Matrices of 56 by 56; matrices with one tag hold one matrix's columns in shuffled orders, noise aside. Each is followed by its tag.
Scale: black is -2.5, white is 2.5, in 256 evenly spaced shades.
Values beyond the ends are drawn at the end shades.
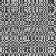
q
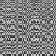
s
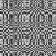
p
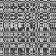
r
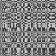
r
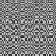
s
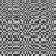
s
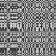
r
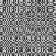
q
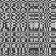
r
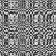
p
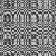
p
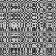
r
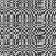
p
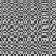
s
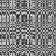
p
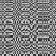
s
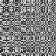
q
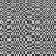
s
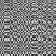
s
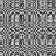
p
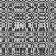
r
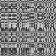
r
